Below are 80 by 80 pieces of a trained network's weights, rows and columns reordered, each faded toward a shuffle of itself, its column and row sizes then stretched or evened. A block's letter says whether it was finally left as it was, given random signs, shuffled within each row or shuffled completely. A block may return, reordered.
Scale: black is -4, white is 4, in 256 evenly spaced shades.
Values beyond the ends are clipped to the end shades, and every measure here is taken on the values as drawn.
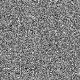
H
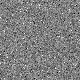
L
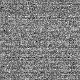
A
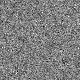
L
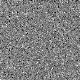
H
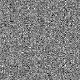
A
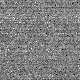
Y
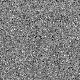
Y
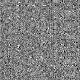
A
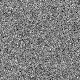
L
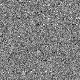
Y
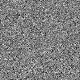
Y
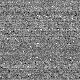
Y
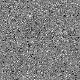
H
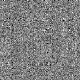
A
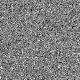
Y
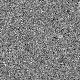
L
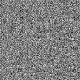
A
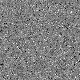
L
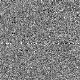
H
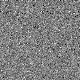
Y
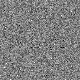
H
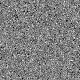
L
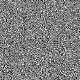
H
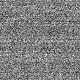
A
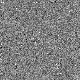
H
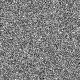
L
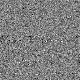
Y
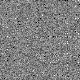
H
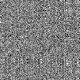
A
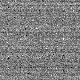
A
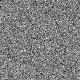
L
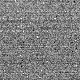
A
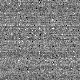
A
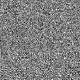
A
